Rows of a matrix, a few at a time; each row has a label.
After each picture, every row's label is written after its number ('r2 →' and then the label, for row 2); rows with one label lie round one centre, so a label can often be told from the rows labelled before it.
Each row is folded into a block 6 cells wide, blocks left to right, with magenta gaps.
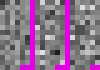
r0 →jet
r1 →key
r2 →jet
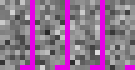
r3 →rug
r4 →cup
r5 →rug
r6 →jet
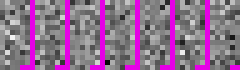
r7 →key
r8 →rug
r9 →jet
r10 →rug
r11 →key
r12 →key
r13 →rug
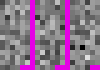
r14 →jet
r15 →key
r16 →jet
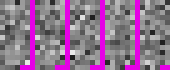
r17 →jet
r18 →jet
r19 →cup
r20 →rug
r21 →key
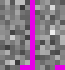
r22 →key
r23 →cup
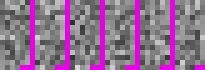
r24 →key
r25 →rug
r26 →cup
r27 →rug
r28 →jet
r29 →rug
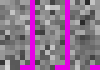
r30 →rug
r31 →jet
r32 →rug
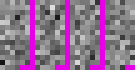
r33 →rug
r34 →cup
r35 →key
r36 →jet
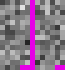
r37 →jet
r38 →rug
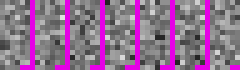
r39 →key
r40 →rug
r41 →cup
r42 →jet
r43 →rug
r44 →rug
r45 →key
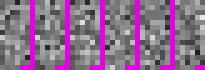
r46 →jet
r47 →jet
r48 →jet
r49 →cup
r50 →key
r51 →rug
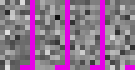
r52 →rug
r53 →cup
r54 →jet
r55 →cup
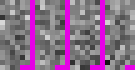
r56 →rug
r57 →key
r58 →rug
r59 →rug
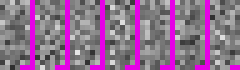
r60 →rug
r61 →cup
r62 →key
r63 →key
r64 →rug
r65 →rug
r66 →key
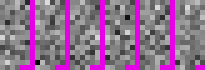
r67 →key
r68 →rug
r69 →cup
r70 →cup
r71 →cup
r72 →rug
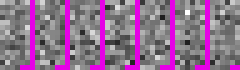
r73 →rug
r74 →key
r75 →cup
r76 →rug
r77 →cup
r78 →rug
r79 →rug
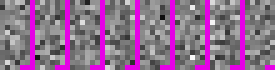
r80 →key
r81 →cup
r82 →jet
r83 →rug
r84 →cup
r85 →cup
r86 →rug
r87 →cup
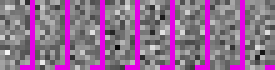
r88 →key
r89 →key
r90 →cup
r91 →jet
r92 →cup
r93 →rug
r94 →rug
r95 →cup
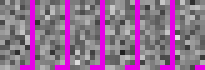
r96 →cup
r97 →cup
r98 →key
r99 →cup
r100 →rug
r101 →jet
